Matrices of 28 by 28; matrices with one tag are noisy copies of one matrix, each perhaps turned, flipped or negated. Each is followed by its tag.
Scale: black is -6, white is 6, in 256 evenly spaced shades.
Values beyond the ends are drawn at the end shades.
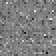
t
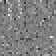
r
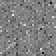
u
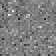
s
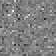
s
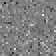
u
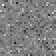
u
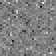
u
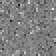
t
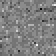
r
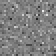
s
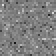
u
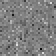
u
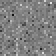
u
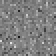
s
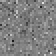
u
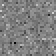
u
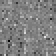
r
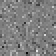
t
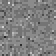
t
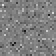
u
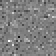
s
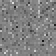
u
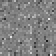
r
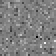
s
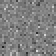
t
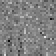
r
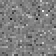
s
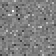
s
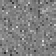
u
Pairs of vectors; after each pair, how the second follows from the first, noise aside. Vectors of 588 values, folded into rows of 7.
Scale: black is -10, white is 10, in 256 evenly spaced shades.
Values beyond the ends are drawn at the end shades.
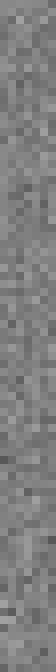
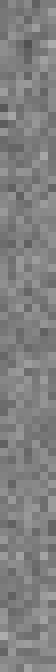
wrapped around, negated.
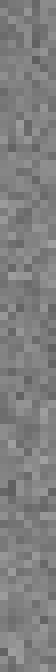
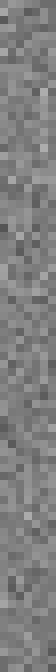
wrapped around, negated.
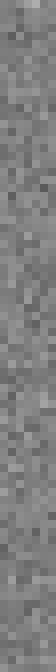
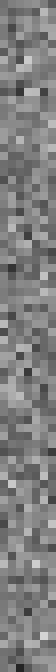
reversed, negated, scaled up.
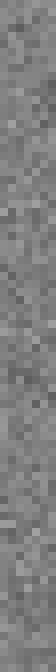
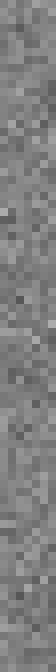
copied.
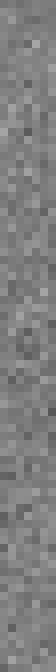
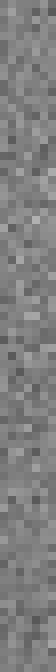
wrapped around, negated.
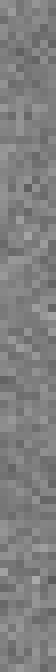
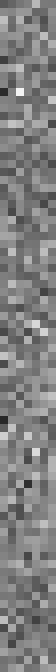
reversed, scaled up.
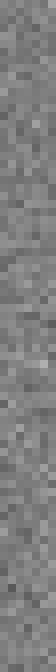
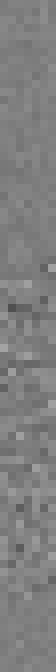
reversed, negated, partly zeroed.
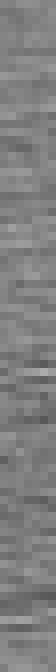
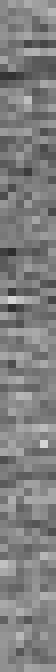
reversed, scaled up.
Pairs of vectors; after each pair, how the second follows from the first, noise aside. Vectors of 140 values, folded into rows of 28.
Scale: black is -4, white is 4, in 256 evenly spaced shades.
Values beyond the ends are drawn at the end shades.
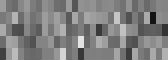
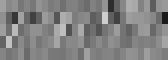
wrapped around, negated, partly zeroed.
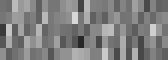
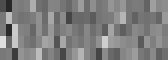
wrapped around, partly zeroed.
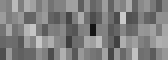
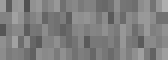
wrapped around, negated, shrunk.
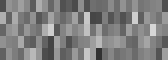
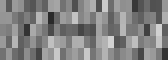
shuffled.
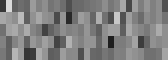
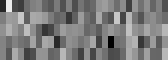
copied.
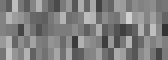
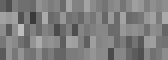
wrapped around, negated, shrunk.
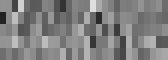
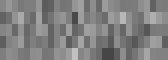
reversed, shrunk.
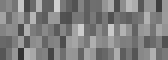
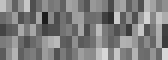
shuffled.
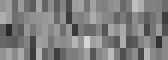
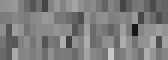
wrapped around, partly zeroed.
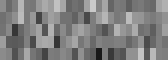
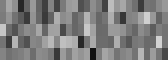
shuffled.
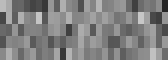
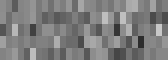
wrapped around, partly zeroed.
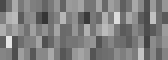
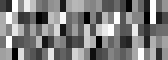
scaled up.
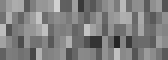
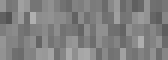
wrapped around, negated, shrunk.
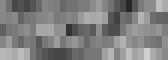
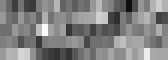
copied.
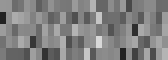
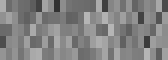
wrapped around, partly zeroed.
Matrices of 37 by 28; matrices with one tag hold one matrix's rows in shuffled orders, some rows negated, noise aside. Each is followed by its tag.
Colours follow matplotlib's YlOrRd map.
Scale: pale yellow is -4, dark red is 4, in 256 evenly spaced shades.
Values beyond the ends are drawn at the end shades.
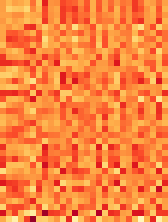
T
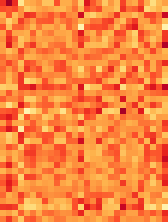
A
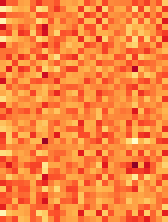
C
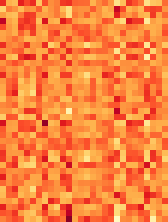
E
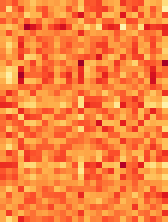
A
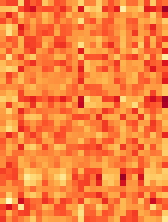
A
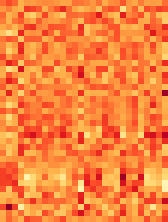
A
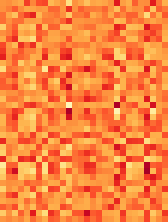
E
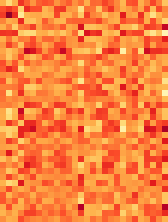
A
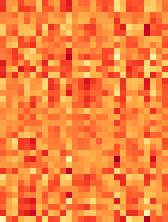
E
